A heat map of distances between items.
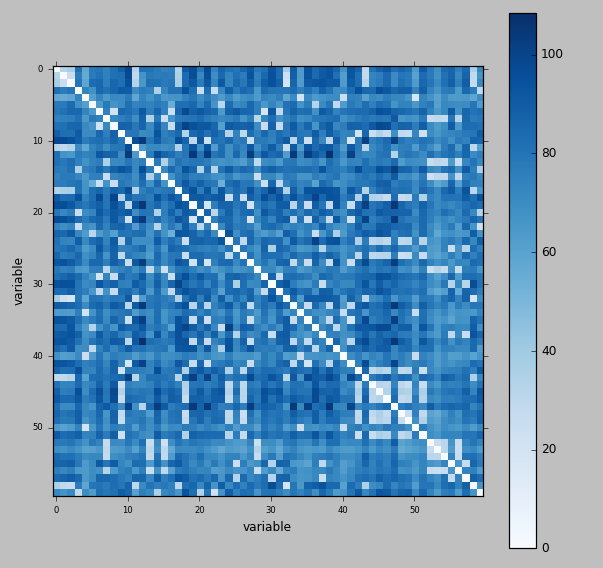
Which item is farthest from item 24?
36
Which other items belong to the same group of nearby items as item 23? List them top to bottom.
5, 36, 39
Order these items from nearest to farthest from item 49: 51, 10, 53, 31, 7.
51, 53, 7, 10, 31
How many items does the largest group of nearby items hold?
11
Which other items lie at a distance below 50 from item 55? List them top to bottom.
25, 30, 37, 57
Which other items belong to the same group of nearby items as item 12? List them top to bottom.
47
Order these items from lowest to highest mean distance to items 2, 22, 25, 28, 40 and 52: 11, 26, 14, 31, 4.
4, 11, 14, 26, 31
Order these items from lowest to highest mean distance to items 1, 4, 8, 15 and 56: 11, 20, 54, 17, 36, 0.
54, 11, 0, 17, 36, 20
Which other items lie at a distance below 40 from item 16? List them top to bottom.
6, 8, 29, 31
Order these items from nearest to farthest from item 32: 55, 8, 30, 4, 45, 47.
4, 47, 45, 8, 55, 30
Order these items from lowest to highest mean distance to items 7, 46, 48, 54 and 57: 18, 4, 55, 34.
18, 55, 4, 34
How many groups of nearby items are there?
10
